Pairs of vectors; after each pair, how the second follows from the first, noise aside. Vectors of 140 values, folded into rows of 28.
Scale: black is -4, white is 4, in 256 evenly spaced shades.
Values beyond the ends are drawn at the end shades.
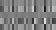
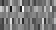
reversed, negated.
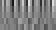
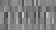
wrapped around, shrunk.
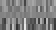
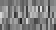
wrapped around, negated.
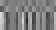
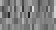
reversed, partly zeroed.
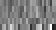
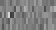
wrapped around, shrunk.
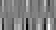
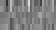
reversed, negated, shrunk.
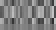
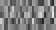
copied.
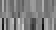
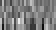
copied.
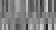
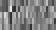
wrapped around, negated.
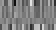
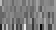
reversed, partly zeroed.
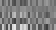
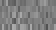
shrunk.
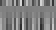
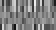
reversed, negated.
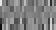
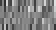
reversed, negated.
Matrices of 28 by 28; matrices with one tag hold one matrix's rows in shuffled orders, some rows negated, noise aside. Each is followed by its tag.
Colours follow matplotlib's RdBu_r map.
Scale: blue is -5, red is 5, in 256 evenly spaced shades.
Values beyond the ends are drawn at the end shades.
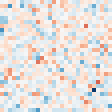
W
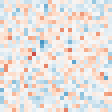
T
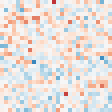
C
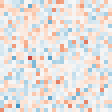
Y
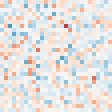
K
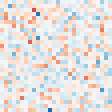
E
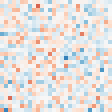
W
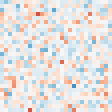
T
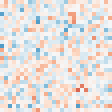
K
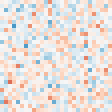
Y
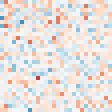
Y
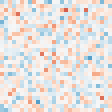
W
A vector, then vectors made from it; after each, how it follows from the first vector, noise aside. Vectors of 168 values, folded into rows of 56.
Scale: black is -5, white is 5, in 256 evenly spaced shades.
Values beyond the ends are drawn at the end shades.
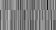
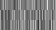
negated.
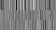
wrapped around, partly zeroed.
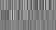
wrapped around, negated, partly zeroed.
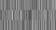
wrapped around, negated, shrunk.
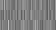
reversed, negated, shrunk.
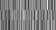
negated.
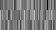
sign-scrambled.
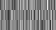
negated.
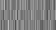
reversed, negated, shrunk.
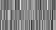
sign-scrambled.
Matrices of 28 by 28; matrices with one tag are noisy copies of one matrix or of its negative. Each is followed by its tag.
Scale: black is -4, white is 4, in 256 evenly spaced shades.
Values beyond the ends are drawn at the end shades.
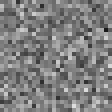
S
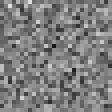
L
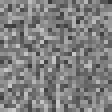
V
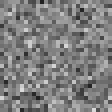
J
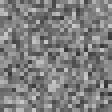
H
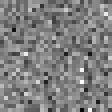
V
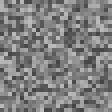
L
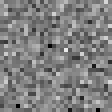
H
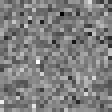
S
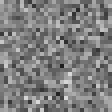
L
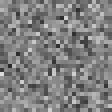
H
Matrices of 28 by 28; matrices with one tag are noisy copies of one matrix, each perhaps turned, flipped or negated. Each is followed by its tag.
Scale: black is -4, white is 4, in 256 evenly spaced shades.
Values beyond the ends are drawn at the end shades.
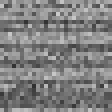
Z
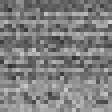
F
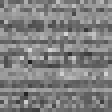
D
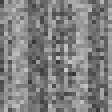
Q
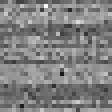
Q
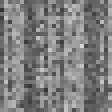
Q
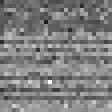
F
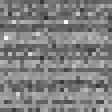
D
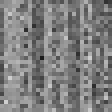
Z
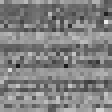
Z
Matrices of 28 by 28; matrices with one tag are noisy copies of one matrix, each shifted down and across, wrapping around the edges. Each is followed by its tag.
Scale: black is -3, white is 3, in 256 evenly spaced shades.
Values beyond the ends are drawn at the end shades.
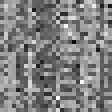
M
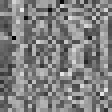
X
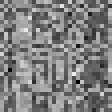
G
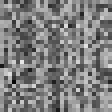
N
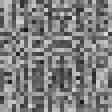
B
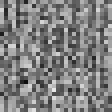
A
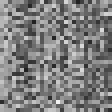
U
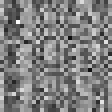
X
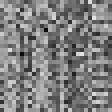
M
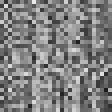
M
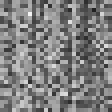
M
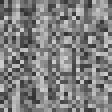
X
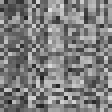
G
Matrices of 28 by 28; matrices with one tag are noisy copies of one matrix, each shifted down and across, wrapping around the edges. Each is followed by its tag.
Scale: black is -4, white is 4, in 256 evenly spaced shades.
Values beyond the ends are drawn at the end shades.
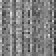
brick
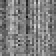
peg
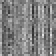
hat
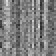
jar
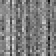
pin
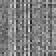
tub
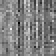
hat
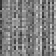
tub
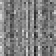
jar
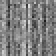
pin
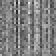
brick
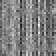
hat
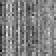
hat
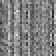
brick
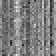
jar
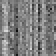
jar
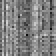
peg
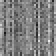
brick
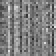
brick
